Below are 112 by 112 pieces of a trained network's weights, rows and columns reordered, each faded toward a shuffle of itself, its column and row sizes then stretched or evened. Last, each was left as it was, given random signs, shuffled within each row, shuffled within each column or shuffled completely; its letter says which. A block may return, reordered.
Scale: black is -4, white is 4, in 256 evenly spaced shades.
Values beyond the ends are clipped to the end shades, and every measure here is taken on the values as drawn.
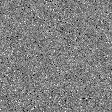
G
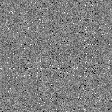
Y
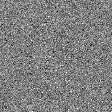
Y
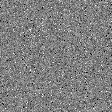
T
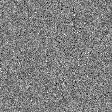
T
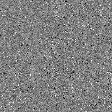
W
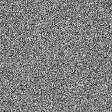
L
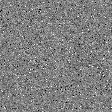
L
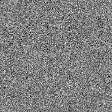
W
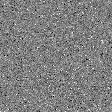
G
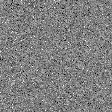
T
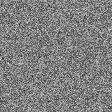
L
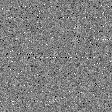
L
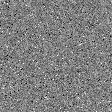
G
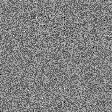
W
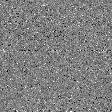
L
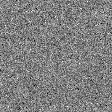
L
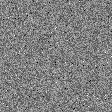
G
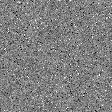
G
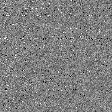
W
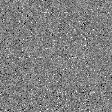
W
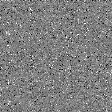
W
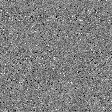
L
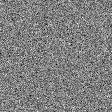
G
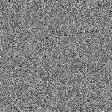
Y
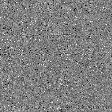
Y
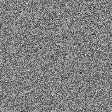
W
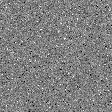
G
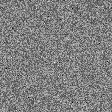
L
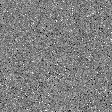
G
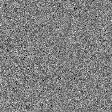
W
